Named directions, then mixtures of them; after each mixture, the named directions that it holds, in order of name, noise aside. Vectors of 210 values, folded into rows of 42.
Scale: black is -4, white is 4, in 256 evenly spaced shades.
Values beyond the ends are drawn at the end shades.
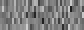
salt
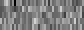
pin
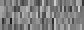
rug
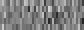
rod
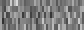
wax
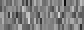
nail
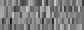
rug.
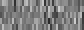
pin, rod.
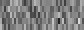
nail, salt, wax.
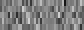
nail.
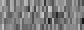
rod.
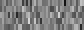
nail.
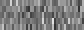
rod, rug, wax.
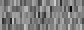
rug, salt, wax.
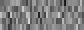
nail, rug, wax.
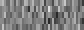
rod.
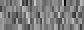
nail.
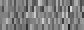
salt.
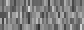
nail, pin, rod.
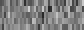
pin, rod, salt.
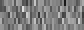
nail, pin, wax.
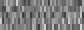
pin, wax.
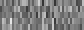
rug.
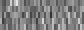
wax.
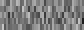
nail, rod, wax.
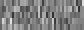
rug.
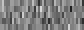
rod, rug, salt.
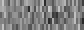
rod.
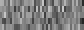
rod, rug.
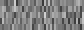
pin, rod, wax.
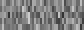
nail, rod.
